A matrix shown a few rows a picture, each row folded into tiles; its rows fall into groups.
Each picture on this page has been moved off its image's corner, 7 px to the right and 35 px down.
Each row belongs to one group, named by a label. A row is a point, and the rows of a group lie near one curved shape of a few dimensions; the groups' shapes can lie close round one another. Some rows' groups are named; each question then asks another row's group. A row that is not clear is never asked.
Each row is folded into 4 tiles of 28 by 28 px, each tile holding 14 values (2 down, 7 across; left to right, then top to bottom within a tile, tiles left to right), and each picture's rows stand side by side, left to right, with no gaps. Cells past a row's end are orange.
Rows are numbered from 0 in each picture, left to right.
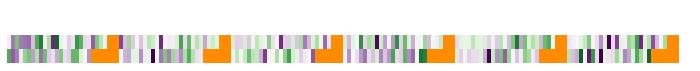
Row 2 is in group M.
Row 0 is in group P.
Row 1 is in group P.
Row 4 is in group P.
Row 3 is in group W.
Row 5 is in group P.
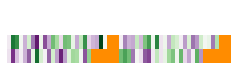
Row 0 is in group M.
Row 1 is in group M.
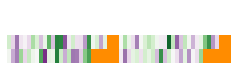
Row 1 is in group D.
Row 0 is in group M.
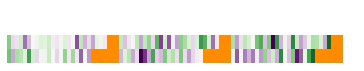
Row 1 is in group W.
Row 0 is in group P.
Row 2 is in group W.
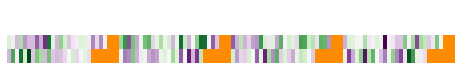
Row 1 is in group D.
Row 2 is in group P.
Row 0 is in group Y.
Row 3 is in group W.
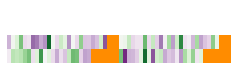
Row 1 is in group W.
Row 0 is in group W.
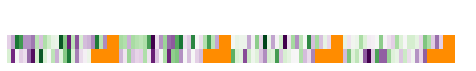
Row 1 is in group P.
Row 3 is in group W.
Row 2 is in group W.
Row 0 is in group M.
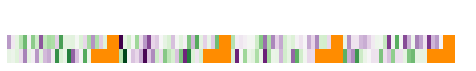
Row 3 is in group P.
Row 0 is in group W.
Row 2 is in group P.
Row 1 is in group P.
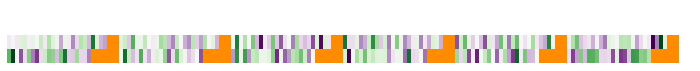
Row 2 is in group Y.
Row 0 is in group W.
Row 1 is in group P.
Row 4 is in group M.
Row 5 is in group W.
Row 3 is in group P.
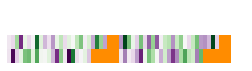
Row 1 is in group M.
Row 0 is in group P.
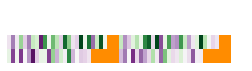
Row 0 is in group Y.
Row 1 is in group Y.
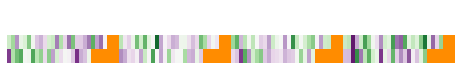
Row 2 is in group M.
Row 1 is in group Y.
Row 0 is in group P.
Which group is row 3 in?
M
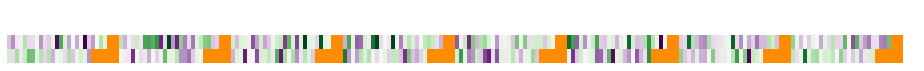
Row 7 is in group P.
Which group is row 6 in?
M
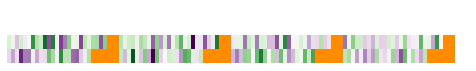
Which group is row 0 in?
W
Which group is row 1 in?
P
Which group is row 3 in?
M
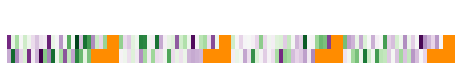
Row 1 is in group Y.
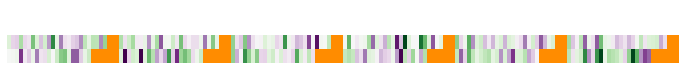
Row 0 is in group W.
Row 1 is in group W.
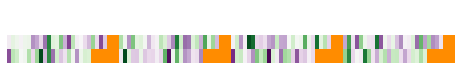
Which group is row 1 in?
P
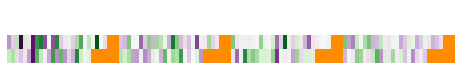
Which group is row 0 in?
P
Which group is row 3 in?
Y
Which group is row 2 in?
P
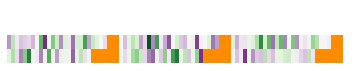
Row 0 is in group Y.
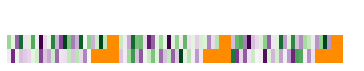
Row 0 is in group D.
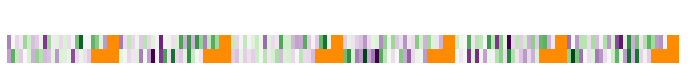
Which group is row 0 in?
P
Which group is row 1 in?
P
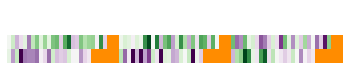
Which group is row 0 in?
Y
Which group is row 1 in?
Y
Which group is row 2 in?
Y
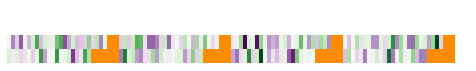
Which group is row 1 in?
P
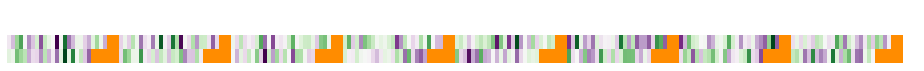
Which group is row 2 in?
P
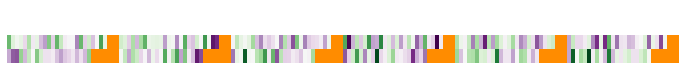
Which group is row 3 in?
Y
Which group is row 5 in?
Y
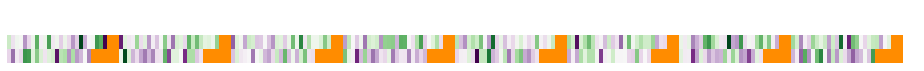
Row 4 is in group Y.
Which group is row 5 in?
M
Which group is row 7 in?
M
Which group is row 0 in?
P
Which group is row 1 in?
P
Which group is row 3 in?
Y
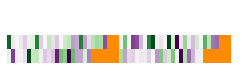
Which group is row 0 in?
P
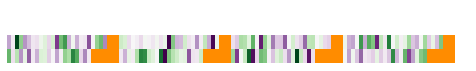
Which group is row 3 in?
W
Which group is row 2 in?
W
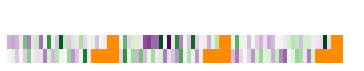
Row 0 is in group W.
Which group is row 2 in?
M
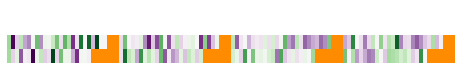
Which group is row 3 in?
M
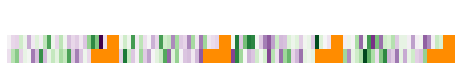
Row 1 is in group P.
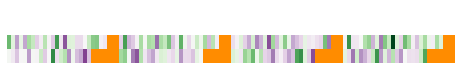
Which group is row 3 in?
M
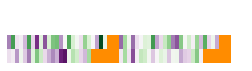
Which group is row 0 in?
M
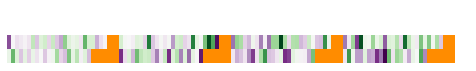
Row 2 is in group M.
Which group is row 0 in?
M
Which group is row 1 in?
P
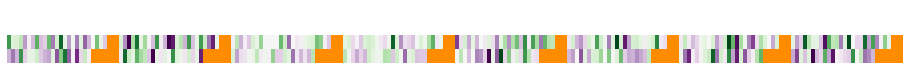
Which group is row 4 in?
P
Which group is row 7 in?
Y
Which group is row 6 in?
M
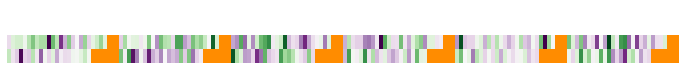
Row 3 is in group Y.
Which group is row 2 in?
M
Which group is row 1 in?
Y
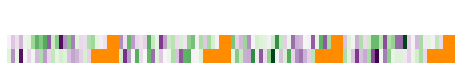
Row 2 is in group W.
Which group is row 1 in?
P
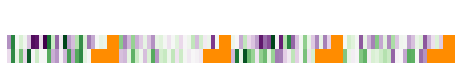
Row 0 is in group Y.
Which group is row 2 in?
Y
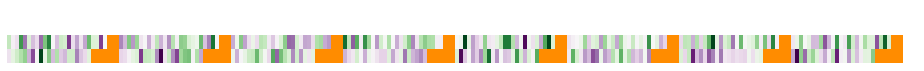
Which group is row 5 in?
W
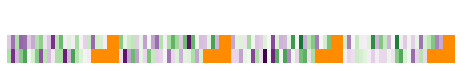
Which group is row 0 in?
P
